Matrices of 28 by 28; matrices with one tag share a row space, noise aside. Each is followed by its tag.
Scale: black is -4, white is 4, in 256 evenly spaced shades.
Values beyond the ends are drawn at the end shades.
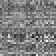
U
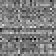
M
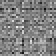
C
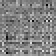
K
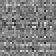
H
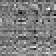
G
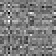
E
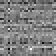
E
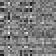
E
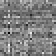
E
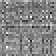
K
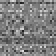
C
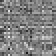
E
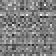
H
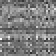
U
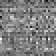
U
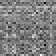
H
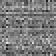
K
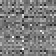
C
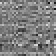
G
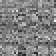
G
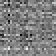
E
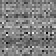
K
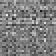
H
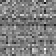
H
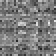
G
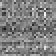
H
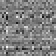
K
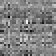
E
